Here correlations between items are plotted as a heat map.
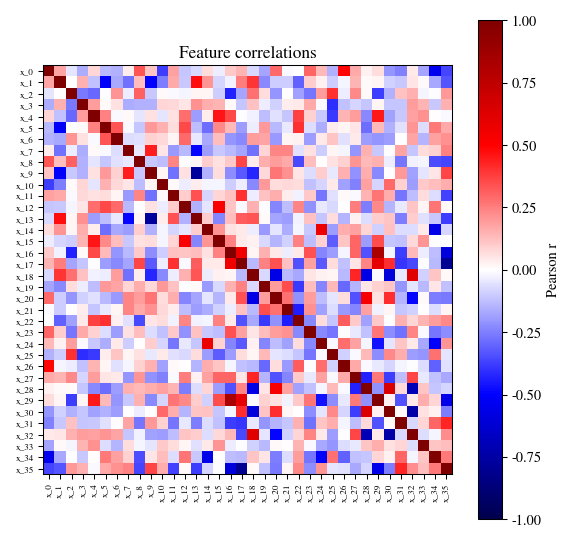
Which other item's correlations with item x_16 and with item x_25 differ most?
x_29
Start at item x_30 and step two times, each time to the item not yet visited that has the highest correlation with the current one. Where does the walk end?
x_20
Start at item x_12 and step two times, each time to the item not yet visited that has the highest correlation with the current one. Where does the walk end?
x_4
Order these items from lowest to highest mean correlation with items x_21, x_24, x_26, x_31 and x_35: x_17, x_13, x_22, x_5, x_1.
x_17, x_13, x_1, x_5, x_22
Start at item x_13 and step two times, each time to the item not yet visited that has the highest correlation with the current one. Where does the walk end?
x_18
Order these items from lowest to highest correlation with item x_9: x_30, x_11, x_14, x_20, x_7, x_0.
x_11, x_14, x_30, x_0, x_20, x_7
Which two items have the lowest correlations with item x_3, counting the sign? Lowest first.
x_25, x_2
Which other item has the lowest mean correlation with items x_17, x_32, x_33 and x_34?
x_24
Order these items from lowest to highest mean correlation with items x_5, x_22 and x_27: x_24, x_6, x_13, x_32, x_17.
x_17, x_13, x_24, x_6, x_32
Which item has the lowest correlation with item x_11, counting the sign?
x_35
